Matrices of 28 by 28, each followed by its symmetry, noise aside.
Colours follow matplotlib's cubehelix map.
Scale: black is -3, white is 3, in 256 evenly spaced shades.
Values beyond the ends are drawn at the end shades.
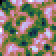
symmetric.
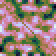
same after a half turn.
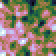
antisymmetric.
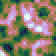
symmetric across the other diagonal.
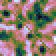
symmetric across the other diagonal.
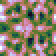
mirrored top to bottom.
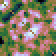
symmetric.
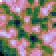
symmetric across the other diagonal.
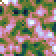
no symmetry.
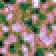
no symmetry.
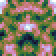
mirrored left to right.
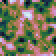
no symmetry.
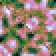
symmetric across the other diagonal.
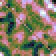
symmetric across the other diagonal.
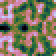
mirrored top to bottom.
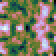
mirrored top to bottom.
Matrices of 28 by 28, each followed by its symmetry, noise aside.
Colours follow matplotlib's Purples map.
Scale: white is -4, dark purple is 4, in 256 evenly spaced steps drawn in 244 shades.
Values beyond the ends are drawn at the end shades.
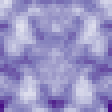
mirrored left to right.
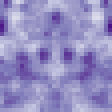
mirrored left to right.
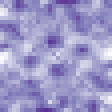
same after a half turn.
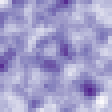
symmetric.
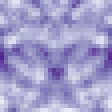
mirrored left to right.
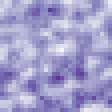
no symmetry.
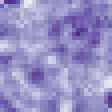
symmetric across the other diagonal.
